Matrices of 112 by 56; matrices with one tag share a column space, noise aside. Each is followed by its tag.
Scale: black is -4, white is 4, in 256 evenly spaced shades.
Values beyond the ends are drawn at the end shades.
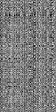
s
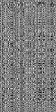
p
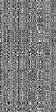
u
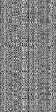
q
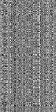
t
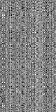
s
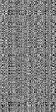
t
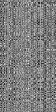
p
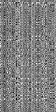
p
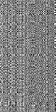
t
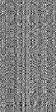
t
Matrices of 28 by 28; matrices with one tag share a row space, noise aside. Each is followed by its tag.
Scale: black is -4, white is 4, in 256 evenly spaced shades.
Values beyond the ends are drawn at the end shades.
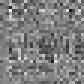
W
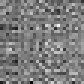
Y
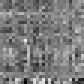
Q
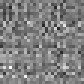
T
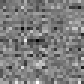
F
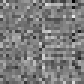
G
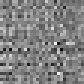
T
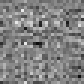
F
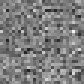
G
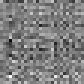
W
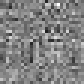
Y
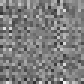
T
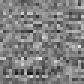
F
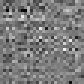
Q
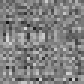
Q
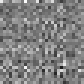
T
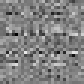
Y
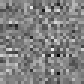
Y
